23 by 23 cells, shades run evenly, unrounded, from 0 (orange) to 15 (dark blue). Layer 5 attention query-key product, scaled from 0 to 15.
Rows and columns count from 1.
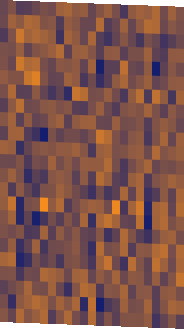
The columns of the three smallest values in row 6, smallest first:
5, 4, 16
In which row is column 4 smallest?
6
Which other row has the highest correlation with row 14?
17
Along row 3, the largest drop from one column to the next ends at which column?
9
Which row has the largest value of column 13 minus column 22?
22
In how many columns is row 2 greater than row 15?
13
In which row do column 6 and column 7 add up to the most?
10
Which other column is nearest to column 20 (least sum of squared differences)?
2
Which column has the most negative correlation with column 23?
3
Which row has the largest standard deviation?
15
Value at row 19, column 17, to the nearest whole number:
4
